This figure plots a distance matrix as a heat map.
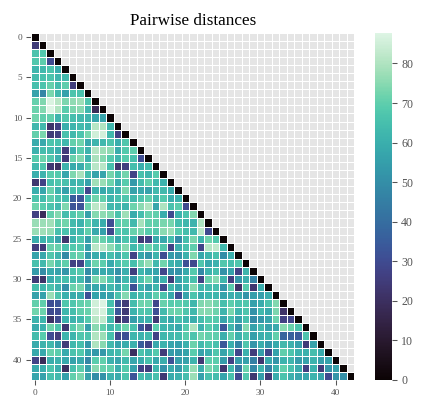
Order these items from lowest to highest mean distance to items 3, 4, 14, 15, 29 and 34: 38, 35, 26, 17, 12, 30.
38, 35, 12, 17, 30, 26
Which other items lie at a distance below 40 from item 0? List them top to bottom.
1, 18, 22, 26, 30, 40
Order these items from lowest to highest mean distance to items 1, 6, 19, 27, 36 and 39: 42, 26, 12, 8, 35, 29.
29, 42, 26, 35, 8, 12
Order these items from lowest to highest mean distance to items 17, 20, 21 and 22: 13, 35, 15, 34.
13, 35, 34, 15
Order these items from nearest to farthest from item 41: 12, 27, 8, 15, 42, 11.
15, 27, 42, 11, 12, 8
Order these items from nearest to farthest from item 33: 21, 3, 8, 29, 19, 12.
12, 3, 29, 21, 19, 8
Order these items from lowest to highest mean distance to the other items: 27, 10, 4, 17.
27, 4, 17, 10
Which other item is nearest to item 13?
39
